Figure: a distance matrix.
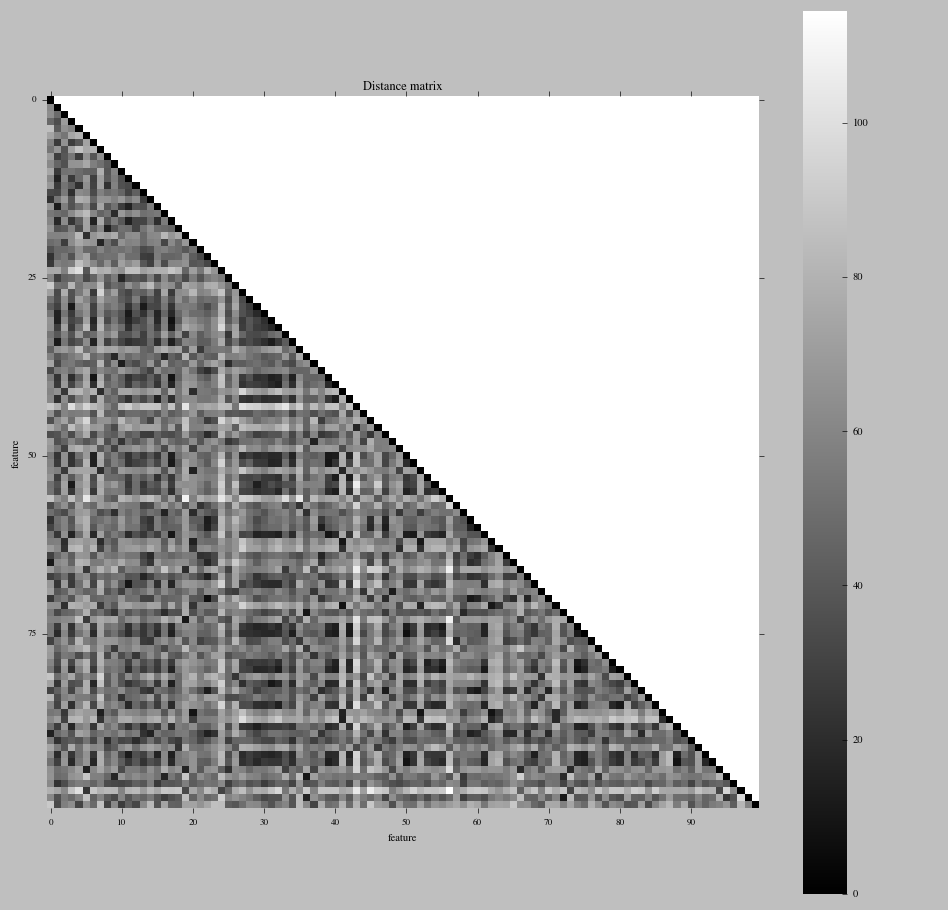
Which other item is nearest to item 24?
97
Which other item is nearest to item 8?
18
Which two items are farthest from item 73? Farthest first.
56, 43
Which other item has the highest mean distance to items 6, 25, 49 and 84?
43
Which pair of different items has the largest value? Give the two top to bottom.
56, 97
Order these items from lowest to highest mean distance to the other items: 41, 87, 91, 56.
91, 41, 87, 56
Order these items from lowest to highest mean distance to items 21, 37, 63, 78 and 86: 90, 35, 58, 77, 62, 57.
90, 62, 58, 57, 35, 77
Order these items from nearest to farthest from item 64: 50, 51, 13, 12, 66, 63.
13, 50, 51, 12, 66, 63
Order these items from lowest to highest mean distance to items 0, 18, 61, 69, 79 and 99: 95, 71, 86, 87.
95, 86, 71, 87
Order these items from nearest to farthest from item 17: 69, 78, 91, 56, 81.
78, 69, 81, 91, 56
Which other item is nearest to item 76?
57
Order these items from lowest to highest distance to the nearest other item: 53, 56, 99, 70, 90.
70, 53, 90, 99, 56
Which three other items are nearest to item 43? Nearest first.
46, 91, 56
